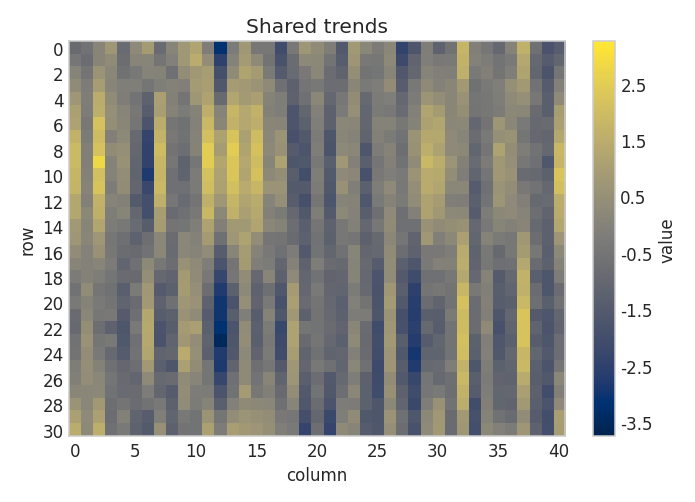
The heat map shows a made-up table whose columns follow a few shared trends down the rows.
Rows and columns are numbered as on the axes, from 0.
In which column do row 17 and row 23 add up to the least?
12
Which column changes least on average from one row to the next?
1
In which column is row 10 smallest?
6
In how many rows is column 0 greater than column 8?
29
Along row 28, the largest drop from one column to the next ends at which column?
33
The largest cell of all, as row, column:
9, 2
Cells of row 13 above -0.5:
28
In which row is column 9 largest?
24
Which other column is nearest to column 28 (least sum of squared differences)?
25
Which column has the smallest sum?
39
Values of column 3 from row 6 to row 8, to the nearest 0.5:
0.5 0 0.5
